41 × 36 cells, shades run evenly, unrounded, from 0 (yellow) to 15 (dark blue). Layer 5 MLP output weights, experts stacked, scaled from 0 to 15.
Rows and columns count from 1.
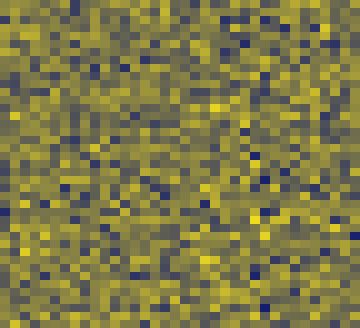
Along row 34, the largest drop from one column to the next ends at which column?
8
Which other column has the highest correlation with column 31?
16
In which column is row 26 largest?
21
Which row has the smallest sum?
40
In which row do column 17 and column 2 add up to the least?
2
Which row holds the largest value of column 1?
27
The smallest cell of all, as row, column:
28, 26
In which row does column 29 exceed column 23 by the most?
22
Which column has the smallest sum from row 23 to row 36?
3
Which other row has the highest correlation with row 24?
34
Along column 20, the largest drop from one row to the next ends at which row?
30
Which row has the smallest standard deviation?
31
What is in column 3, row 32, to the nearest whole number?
1
